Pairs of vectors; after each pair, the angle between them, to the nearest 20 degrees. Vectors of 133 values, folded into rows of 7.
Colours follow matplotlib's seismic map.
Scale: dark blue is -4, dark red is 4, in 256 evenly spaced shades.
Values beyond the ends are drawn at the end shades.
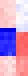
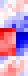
140 degrees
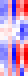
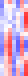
80 degrees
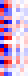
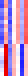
80 degrees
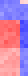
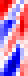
120 degrees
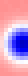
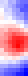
140 degrees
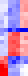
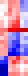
160 degrees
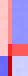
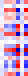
80 degrees
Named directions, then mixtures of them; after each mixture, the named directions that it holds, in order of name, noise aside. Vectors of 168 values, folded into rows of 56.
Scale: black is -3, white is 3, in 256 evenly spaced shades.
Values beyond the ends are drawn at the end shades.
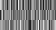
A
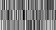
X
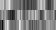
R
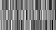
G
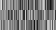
G, R, X.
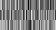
A, X.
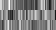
G, R.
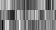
R.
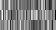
A, G, R.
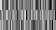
A, G.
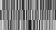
A, X.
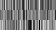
A, X.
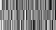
A, G, X.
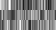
A, R.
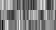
R.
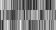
A, R.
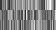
G, R, X.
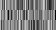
G, R, X.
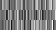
G.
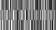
G.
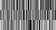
A, X.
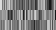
G, R, X.
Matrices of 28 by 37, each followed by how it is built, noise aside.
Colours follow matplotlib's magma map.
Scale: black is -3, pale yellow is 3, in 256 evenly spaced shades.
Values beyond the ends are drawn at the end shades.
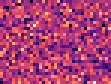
noise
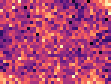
smooth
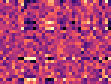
low rank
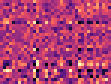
low rank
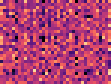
low rank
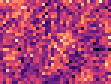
smooth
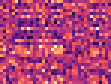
blocks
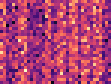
blocks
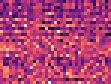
blocks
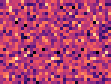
repeating columns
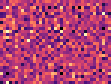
low rank
